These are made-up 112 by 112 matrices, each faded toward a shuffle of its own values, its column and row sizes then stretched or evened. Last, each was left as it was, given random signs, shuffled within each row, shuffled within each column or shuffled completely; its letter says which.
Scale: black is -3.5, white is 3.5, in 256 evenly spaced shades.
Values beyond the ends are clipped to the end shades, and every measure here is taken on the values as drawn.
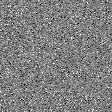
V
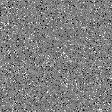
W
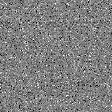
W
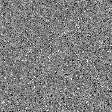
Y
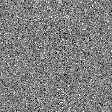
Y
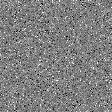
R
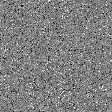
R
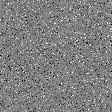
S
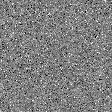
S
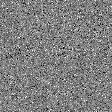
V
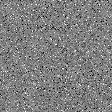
V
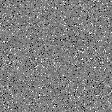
W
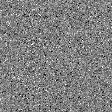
Y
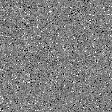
W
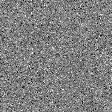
R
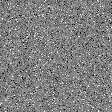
S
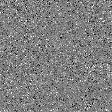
Y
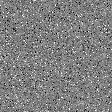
S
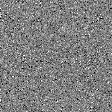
W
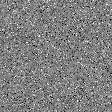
S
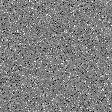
S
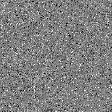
W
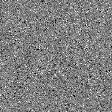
W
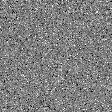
V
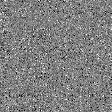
W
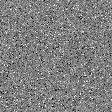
S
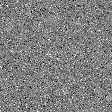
V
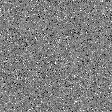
V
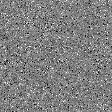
Y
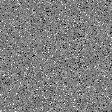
R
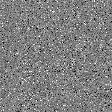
Y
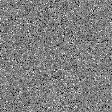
Y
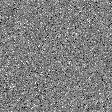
S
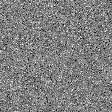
V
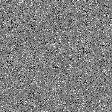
Y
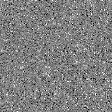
W
